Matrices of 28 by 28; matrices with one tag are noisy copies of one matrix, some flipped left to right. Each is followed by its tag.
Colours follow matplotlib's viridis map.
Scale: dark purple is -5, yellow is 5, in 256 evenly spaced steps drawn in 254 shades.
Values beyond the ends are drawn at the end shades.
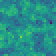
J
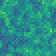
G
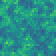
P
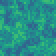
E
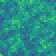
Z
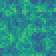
J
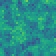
E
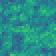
J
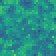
P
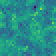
E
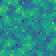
P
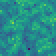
Z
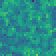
G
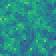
Z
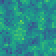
E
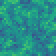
P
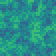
E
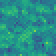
J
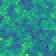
P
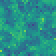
E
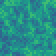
G
